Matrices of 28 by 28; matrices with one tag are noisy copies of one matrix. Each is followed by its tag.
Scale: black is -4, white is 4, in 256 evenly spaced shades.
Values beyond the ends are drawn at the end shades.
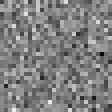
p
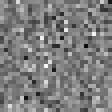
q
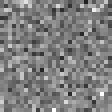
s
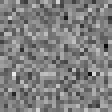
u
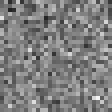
q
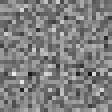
u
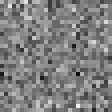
p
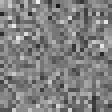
p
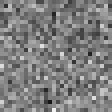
s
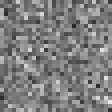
q
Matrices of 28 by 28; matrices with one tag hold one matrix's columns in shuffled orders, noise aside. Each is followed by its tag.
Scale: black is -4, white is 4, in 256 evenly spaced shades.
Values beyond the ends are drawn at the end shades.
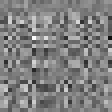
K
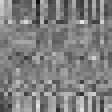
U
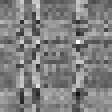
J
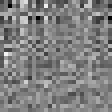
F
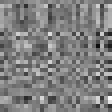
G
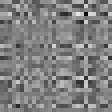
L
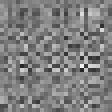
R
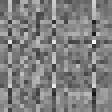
J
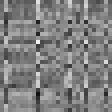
J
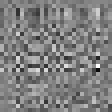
R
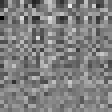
F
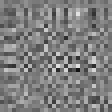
R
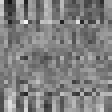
U
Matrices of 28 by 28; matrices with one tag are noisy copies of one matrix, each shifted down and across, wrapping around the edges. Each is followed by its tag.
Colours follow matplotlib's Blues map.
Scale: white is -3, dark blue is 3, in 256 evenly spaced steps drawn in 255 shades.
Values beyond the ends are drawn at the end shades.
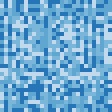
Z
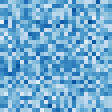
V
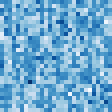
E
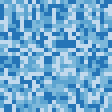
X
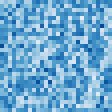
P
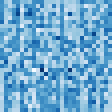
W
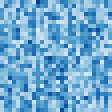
E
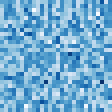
X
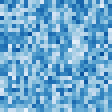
P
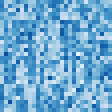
E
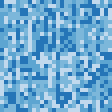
W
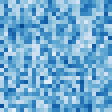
P
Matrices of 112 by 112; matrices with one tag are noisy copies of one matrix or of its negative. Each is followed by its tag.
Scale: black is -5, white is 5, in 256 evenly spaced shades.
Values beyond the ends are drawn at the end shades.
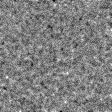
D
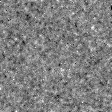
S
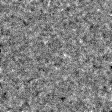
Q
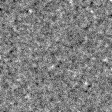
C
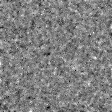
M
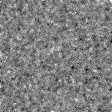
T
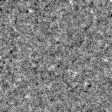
C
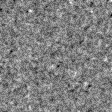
C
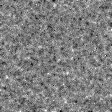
D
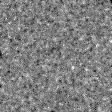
T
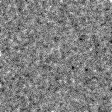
T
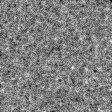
T
